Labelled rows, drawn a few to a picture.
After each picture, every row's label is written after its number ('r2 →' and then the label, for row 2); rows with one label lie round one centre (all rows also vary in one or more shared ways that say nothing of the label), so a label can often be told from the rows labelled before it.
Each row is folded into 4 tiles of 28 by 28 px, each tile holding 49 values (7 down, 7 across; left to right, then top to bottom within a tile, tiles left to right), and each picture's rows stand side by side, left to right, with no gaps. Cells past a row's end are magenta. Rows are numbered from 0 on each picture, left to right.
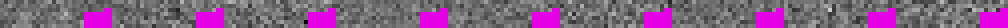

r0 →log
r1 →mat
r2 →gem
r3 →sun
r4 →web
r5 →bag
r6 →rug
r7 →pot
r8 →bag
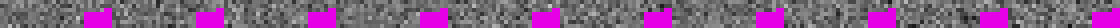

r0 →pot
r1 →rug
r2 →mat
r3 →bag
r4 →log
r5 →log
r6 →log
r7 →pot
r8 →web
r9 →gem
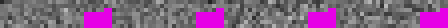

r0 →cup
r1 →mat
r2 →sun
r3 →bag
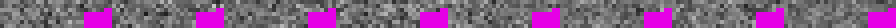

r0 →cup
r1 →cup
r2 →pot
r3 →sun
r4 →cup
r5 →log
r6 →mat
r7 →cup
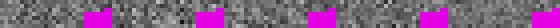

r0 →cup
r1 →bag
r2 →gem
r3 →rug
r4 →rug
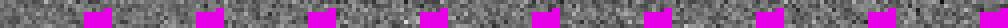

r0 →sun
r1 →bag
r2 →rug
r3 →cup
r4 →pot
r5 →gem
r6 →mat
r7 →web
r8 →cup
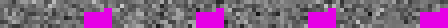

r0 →rug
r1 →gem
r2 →rug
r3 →sun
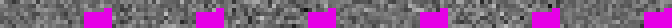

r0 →rug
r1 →bag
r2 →pot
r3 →pot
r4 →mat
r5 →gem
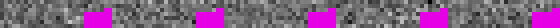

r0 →rug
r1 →mat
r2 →log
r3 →mat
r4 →pot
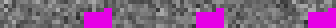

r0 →gem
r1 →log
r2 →sun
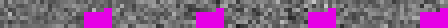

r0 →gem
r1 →mat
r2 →sun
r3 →sun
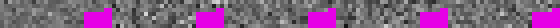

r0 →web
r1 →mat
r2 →mat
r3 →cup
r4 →log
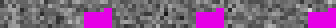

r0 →rug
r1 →web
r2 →log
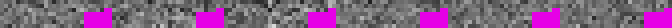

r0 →mat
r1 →log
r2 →mat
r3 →cup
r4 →cup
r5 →rug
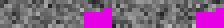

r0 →cup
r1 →bag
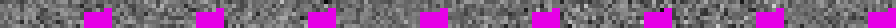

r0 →rug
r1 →sun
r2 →log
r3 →bag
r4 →pot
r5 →gem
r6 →bag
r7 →sun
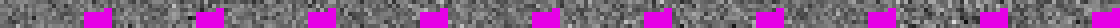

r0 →web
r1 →bag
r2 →sun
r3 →pot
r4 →bag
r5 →mat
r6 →gem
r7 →log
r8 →mat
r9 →web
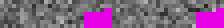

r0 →mat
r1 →bag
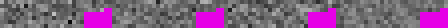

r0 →mat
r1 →log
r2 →cup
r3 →mat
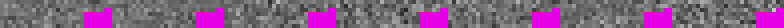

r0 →mat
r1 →gem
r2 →log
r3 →bag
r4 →web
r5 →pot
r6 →bag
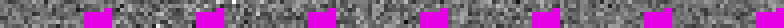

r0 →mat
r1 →log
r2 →web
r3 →pot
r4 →bag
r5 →pot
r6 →bag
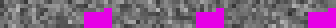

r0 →mat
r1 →cup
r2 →cup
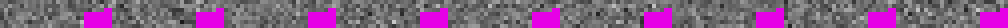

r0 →gem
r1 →log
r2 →rug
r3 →log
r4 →rug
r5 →mat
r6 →rug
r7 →bag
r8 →bag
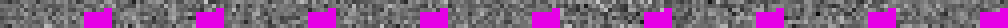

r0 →log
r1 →bag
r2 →web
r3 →mat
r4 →log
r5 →log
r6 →rug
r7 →cup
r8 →pot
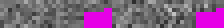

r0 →pot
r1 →sun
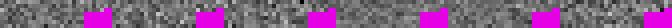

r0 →web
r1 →log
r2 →cup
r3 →cup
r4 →web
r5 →web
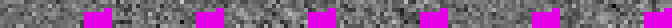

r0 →sun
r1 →sun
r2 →gem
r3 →log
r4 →sun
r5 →log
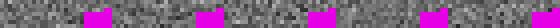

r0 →bag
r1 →log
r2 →cup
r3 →gem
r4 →gem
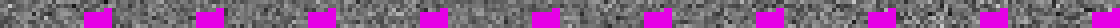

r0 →rug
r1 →sun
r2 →bag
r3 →sun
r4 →web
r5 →sun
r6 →rug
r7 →log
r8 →log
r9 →bag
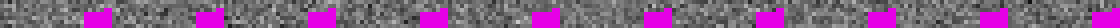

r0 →pot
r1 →pot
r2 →sun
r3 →gem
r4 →cup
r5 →log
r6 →cup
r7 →log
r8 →cup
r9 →sun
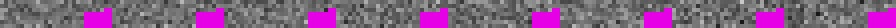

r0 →mat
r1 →web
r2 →web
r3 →bag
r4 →mat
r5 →gem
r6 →web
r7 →pot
